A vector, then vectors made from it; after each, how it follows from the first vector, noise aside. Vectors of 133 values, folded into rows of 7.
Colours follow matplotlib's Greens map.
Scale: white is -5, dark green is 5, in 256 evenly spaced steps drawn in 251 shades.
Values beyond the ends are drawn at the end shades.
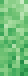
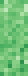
partly zeroed.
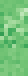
partly zeroed.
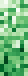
reversed, negated, scaled up.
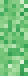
sign-scrambled.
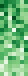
reversed, scaled up.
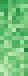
reversed.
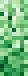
reversed, negated, scaled up.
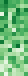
reversed, scaled up.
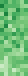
reversed.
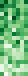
reversed, scaled up.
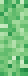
sign-scrambled.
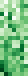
reversed, negated, scaled up.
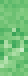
reversed, partly zeroed.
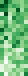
reversed, scaled up.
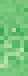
reversed, partly zeroed.
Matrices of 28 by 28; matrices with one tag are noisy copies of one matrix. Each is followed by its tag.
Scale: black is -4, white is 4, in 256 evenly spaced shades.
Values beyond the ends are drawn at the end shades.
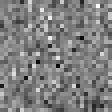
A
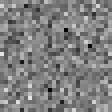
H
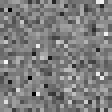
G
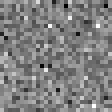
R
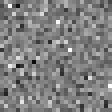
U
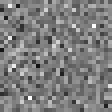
U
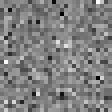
G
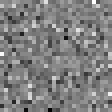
H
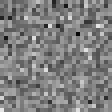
R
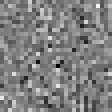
A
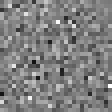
U
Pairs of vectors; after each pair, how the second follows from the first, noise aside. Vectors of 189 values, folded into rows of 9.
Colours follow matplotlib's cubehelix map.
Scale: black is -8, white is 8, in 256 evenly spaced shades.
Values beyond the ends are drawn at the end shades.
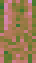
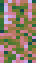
scaled up.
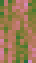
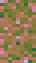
sign-scrambled.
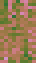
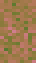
wrapped around, negated, shrunk.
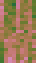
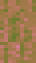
wrapped around, negated, shrunk.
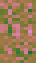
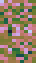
scaled up.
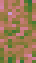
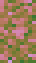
sign-scrambled.
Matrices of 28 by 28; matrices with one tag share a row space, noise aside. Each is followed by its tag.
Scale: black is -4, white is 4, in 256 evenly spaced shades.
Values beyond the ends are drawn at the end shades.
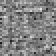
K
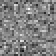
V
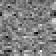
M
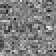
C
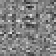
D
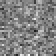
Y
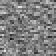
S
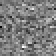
D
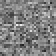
V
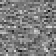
S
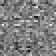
Y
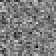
Y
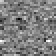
S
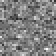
S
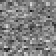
K
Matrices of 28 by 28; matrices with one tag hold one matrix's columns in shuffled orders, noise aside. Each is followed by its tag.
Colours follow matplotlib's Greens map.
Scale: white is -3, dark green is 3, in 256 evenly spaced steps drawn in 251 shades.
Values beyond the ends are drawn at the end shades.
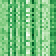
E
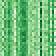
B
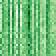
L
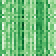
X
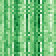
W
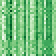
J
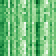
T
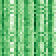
W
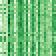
W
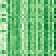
X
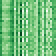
B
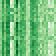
T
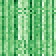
J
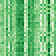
W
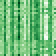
J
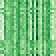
J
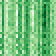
L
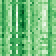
L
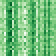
B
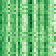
W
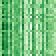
X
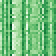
X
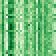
X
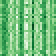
X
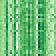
X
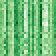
L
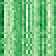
L
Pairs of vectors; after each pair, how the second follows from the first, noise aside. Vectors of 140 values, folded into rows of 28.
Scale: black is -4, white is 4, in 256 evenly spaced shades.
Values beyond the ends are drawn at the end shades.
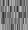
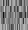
copied.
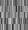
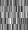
copied.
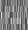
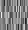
copied.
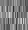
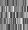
sign-scrambled.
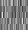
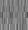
wrapped around, negated, shrunk.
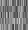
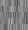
wrapped around, negated, shrunk.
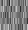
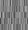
wrapped around, negated, shrunk.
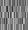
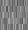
shrunk.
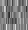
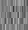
wrapped around, negated, shrunk.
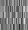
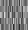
copied.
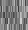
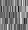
copied.
